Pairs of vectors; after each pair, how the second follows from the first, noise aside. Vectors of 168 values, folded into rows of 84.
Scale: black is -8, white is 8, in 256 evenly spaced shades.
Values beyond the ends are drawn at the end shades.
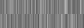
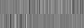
wrapped around, negated, partly zeroed.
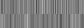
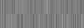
wrapped around, shrunk.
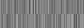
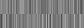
wrapped around, negated.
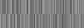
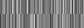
negated, scaled up.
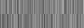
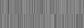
wrapped around, shrunk.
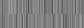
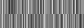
negated, scaled up.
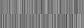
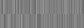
wrapped around, shrunk.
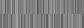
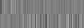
reversed, partly zeroed.
